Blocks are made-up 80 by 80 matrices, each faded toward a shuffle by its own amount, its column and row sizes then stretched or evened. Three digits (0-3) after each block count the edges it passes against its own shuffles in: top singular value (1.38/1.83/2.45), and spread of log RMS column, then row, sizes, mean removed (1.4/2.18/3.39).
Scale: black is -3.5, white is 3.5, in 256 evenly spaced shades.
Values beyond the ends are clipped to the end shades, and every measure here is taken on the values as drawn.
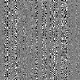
2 3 0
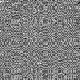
3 0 0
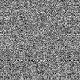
2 0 1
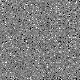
1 1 1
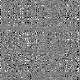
2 2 2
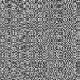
3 2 1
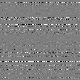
2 0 3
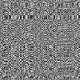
3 2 2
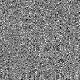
2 1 0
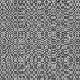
3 0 2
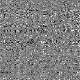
2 1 2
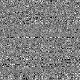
2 1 2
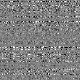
2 1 3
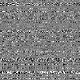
2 1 3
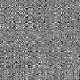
3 1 2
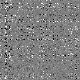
0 2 2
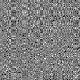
3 1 0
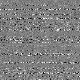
1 0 3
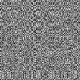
3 2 0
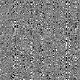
2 2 1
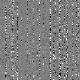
2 3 0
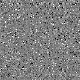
1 1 1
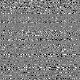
1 1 3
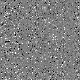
1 2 0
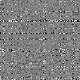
1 2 3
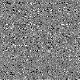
1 1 2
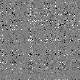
0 2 2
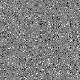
2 1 1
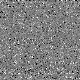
0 0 1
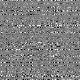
1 1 3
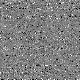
0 0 2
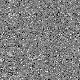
1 0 1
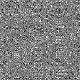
2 1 1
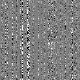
1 3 0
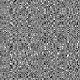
3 2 0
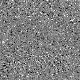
0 0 1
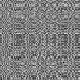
3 0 2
